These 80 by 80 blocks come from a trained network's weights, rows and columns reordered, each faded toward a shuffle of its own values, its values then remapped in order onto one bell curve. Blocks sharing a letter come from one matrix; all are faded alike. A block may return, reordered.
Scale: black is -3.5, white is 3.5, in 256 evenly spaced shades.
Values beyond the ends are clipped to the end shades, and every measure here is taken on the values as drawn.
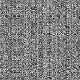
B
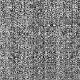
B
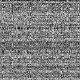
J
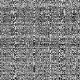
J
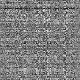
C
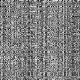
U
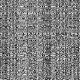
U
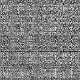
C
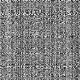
U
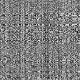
B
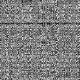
C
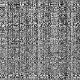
U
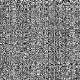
B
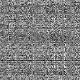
C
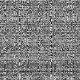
J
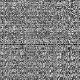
C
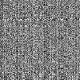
B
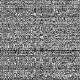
C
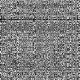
C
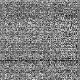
C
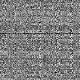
C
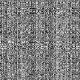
U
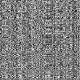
B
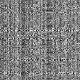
U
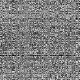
C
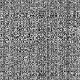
B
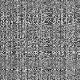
B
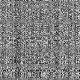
B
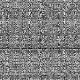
C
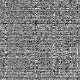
J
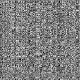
B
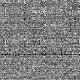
C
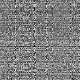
J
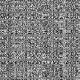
B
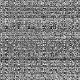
J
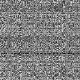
C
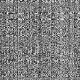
B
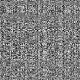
B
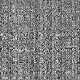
B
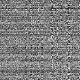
J
